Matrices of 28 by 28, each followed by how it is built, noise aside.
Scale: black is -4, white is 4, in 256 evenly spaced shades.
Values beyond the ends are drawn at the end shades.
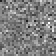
upper triangular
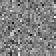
uneven columns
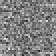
repeating rows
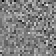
upper triangular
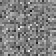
repeating rows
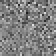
upper triangular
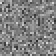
noise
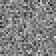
noise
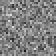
noise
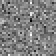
uneven columns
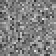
noise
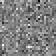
uneven columns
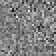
upper triangular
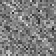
Toeplitz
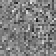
upper triangular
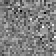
upper triangular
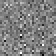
uneven columns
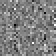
uneven columns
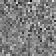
upper triangular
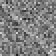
Toeplitz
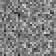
repeating rows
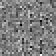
uneven columns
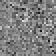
upper triangular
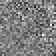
upper triangular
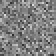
Toeplitz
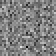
repeating rows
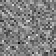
Toeplitz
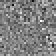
upper triangular
